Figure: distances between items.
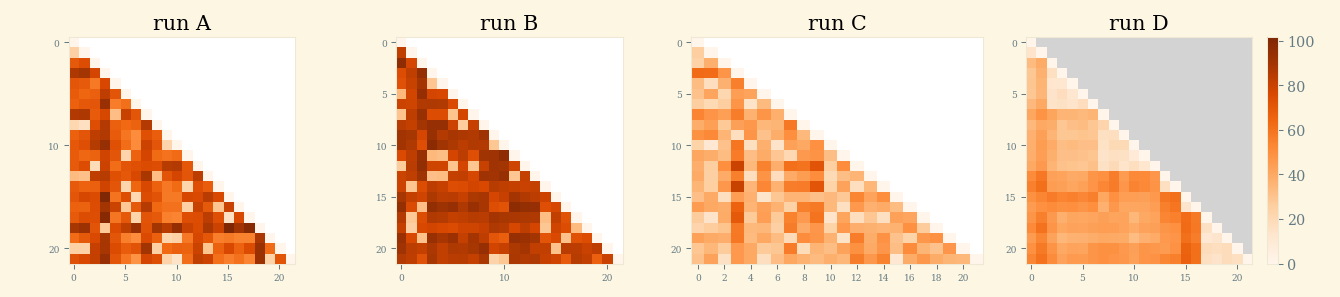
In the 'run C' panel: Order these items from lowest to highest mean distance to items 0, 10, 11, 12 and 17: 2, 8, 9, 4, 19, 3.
4, 2, 19, 8, 9, 3
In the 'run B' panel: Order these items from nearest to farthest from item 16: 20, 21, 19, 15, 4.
19, 21, 15, 20, 4
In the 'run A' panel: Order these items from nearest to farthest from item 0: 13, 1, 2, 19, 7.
1, 13, 19, 2, 7
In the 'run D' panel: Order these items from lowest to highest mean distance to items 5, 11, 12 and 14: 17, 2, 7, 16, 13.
7, 2, 13, 17, 16
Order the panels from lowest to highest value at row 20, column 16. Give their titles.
run C, run D, run A, run B
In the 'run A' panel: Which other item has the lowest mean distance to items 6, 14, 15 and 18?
17
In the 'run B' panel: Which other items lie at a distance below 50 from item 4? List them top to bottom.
3, 11, 13
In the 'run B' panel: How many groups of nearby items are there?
7
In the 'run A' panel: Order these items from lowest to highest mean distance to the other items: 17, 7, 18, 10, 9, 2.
9, 10, 17, 2, 7, 18
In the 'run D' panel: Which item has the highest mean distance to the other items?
15
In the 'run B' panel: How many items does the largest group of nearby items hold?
4
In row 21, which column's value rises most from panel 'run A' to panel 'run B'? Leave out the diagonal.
19
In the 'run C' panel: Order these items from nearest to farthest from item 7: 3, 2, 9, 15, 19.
19, 15, 2, 9, 3
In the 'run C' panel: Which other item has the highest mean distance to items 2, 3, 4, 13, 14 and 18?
7
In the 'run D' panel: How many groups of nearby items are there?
6
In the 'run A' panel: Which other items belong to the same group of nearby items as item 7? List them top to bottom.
4
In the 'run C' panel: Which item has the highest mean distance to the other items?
3
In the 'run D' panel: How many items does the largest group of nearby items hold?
6
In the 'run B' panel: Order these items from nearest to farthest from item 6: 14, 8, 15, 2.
8, 14, 15, 2
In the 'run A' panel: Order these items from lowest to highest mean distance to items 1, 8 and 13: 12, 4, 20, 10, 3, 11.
20, 11, 4, 10, 12, 3
